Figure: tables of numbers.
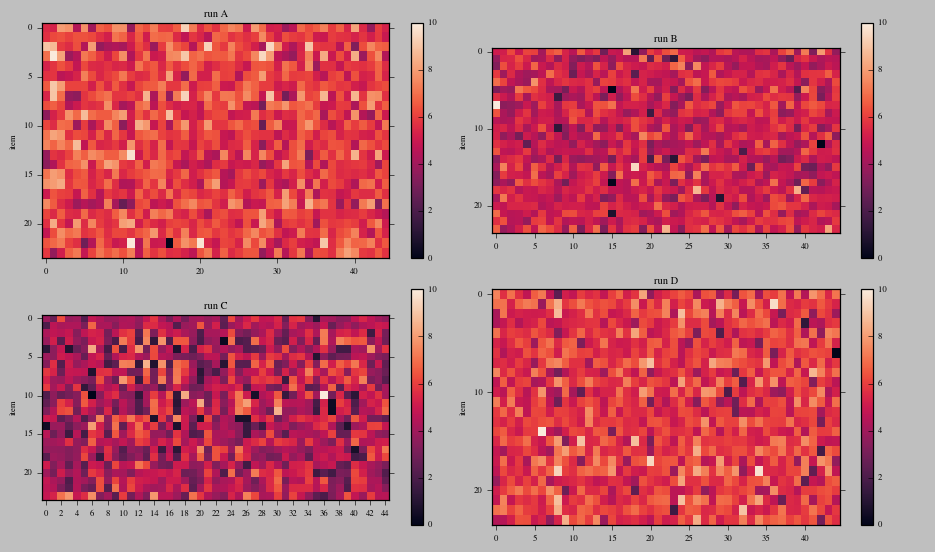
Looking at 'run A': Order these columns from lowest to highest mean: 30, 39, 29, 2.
30, 39, 29, 2
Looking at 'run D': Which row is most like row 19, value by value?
3
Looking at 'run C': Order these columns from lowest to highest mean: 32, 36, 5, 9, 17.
5, 17, 9, 32, 36
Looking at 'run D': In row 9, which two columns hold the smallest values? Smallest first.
32, 41
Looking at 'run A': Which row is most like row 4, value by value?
17
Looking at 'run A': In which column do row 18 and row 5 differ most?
10
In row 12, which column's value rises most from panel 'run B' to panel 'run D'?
42
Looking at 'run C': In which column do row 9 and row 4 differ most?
6
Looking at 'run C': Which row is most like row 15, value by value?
19
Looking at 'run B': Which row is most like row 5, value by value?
17
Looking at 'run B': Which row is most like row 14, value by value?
1
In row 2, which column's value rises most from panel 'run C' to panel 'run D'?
8
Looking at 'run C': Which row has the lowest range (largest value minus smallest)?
16
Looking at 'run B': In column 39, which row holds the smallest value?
5
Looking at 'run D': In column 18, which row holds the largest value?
15
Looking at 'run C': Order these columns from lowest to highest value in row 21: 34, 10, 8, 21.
8, 10, 21, 34
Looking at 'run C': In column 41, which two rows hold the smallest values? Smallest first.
18, 17
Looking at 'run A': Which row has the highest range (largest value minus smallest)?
22
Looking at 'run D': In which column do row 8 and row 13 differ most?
42
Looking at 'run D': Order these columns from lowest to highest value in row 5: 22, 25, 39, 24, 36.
25, 24, 22, 36, 39
